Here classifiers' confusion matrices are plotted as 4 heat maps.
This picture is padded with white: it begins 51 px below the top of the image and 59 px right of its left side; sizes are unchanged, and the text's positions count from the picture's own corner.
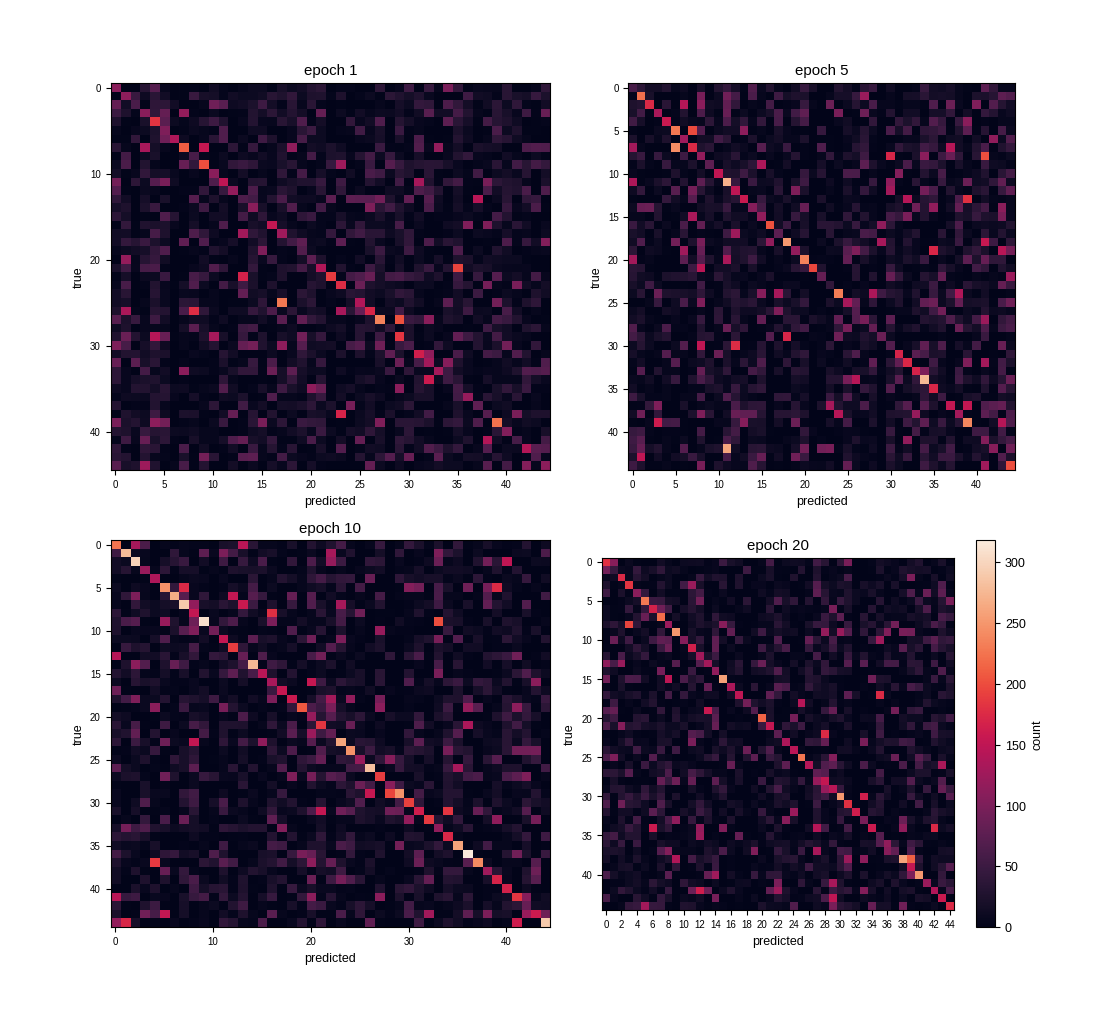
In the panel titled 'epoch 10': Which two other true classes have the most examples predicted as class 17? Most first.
33, 26
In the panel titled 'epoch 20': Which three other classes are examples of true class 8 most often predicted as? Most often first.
3, 15, 37
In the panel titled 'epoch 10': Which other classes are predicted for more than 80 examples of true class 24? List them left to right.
34, 41, 42, 43
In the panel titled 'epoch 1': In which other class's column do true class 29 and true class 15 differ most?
4
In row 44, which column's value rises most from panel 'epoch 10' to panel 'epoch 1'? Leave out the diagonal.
3
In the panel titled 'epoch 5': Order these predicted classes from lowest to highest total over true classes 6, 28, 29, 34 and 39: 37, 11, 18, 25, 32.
37, 32, 11, 18, 25
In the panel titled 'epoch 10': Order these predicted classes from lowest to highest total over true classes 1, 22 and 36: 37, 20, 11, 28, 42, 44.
28, 37, 42, 44, 11, 20
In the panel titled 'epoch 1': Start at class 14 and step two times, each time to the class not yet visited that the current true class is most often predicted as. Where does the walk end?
8
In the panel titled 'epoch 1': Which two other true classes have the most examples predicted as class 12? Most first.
38, 41
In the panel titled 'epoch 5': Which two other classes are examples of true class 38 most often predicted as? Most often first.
24, 33
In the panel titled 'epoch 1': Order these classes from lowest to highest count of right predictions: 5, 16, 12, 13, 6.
13, 5, 12, 6, 16
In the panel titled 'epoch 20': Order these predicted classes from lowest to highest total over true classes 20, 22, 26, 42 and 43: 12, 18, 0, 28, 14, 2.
18, 2, 0, 14, 12, 28
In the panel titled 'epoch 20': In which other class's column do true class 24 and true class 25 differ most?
29
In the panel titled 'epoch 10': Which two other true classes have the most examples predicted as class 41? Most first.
44, 19
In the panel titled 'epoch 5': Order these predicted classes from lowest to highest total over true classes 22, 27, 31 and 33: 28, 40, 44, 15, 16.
16, 40, 28, 15, 44
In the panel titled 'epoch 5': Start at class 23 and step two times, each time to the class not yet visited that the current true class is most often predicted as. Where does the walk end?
1
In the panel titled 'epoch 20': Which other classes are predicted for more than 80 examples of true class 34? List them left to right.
6, 12, 15, 27, 38, 42
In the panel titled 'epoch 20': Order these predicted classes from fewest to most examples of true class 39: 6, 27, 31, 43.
6, 27, 43, 31
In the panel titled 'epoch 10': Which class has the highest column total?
20
